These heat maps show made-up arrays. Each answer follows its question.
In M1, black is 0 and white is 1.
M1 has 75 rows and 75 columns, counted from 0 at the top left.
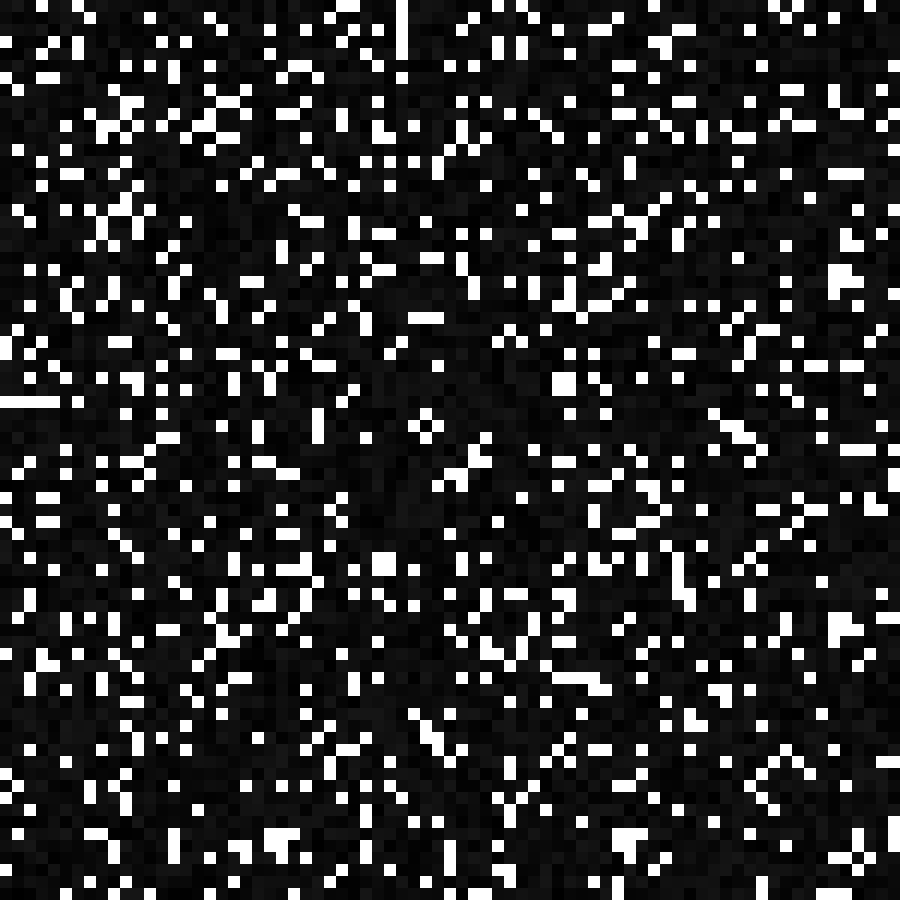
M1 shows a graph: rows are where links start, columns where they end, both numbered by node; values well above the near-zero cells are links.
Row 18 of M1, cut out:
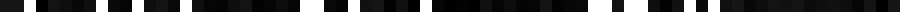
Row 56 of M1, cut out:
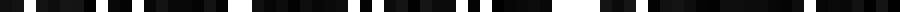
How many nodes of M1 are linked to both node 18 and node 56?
6
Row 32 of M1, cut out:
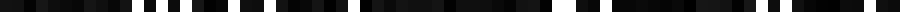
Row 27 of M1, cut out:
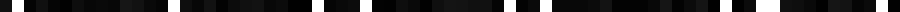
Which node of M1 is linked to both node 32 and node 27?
node 63
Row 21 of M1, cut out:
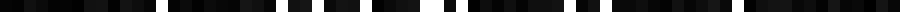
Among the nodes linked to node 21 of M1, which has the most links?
node 47
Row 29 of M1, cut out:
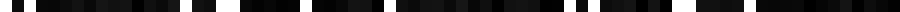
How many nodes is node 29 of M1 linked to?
12
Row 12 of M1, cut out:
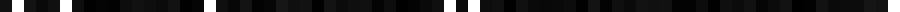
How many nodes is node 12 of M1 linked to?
6
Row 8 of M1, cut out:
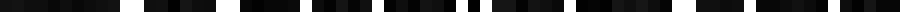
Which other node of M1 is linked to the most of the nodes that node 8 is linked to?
node 53
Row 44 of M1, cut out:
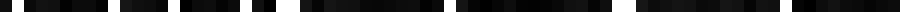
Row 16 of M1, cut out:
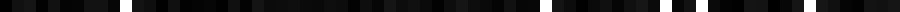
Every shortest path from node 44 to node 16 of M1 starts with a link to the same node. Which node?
node 9
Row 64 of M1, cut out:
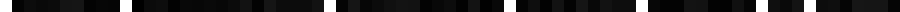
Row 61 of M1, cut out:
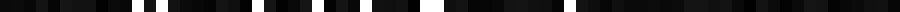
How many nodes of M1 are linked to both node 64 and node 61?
0
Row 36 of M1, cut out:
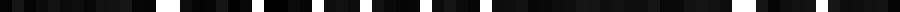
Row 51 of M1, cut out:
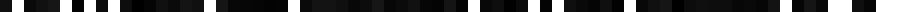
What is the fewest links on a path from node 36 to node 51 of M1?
3
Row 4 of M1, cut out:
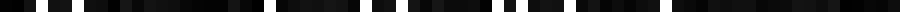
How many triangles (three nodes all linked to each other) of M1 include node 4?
7
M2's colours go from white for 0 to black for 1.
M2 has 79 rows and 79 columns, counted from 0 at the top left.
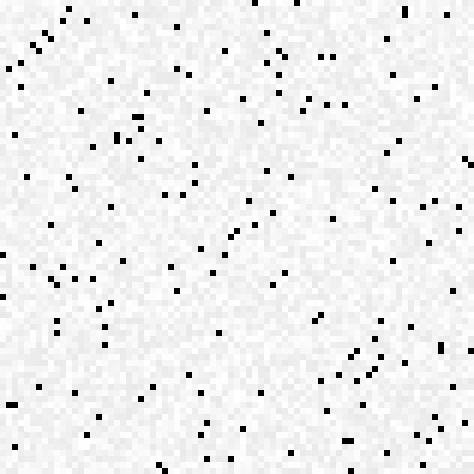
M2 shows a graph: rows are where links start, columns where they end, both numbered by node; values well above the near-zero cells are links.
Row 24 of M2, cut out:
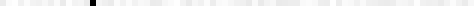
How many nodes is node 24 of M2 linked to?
1
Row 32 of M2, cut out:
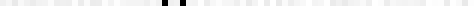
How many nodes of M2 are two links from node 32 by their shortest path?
1
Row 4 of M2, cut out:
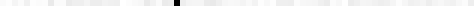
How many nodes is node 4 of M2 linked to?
1
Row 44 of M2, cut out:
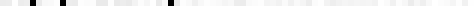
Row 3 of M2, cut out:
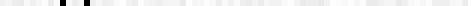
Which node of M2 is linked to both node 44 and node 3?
node 10
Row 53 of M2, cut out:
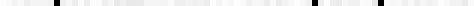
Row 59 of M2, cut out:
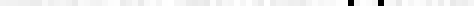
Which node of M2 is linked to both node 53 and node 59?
node 63
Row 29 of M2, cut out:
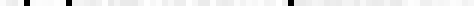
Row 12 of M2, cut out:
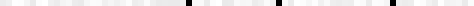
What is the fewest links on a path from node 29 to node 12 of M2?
7
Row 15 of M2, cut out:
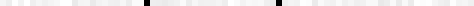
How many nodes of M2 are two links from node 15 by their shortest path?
2
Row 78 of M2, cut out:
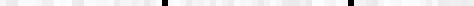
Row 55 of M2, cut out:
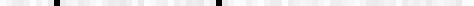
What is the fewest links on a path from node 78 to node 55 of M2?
6
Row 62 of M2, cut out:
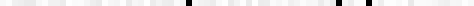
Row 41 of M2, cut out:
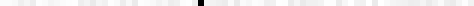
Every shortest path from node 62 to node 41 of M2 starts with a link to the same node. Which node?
node 31
